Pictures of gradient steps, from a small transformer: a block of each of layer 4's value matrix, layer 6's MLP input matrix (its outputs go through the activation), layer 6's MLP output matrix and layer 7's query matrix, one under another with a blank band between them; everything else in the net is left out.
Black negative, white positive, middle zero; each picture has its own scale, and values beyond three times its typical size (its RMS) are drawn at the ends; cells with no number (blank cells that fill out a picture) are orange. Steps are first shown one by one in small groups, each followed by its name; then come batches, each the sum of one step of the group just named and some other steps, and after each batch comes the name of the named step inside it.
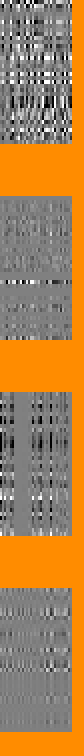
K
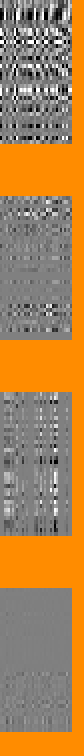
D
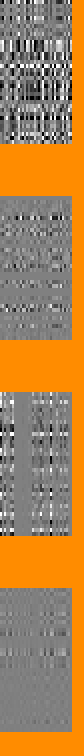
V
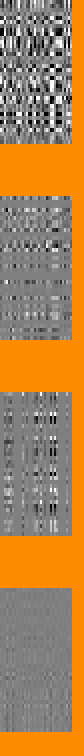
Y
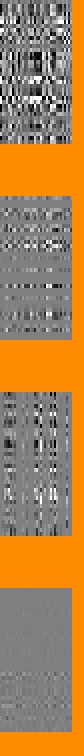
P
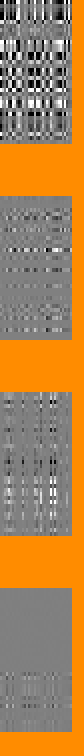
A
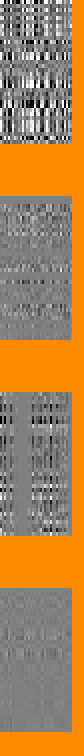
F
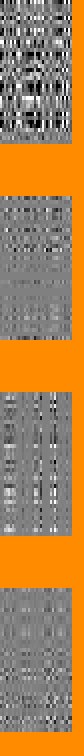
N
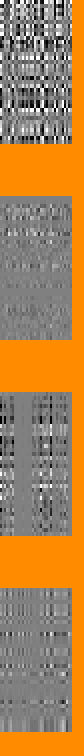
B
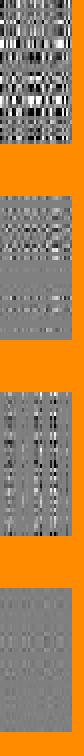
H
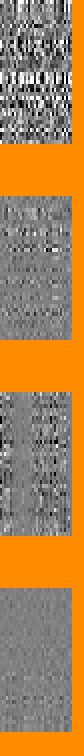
H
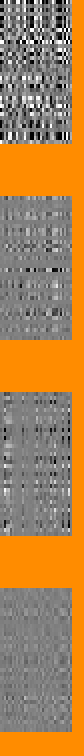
N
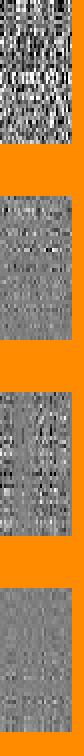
Y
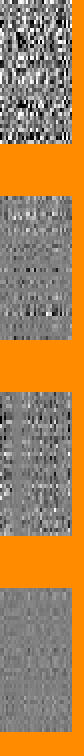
F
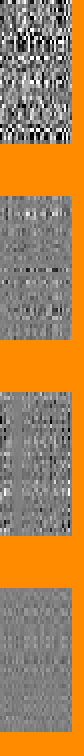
F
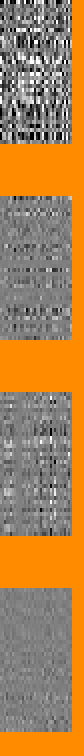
N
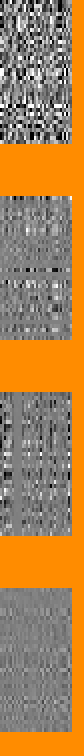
K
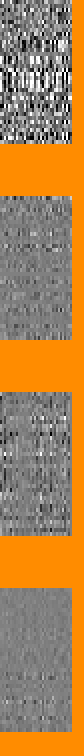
F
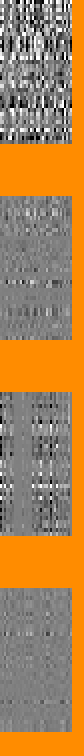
B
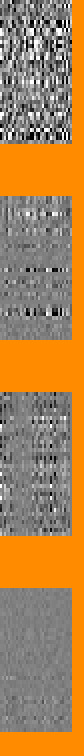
F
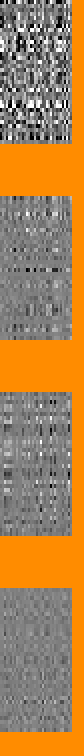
A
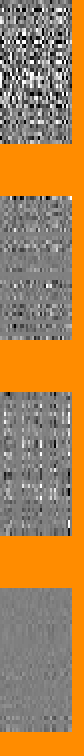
P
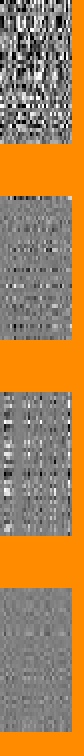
N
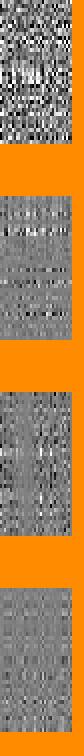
P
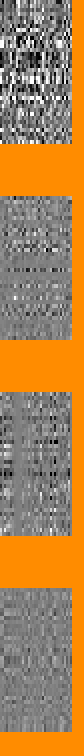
H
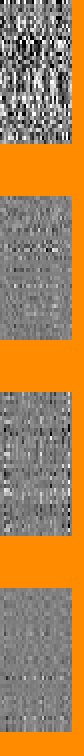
Y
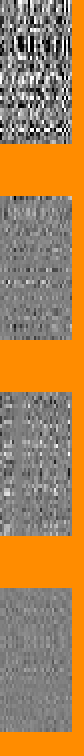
N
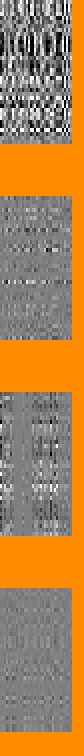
Y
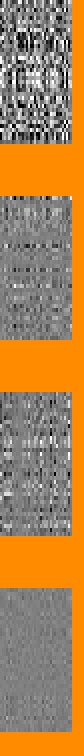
Y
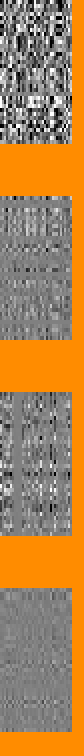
Y
